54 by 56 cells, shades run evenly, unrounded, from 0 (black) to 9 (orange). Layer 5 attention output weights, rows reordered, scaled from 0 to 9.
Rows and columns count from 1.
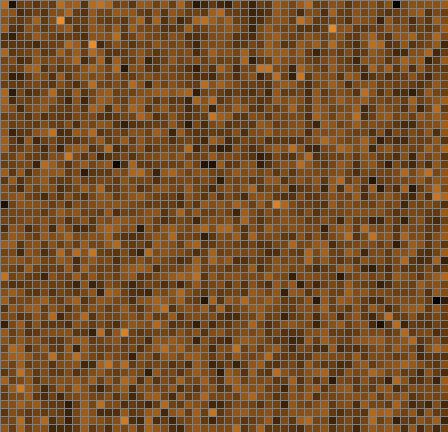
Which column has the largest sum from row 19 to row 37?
44
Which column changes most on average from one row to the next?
27
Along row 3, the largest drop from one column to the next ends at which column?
9
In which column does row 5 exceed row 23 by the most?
47
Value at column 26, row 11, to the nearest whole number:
7
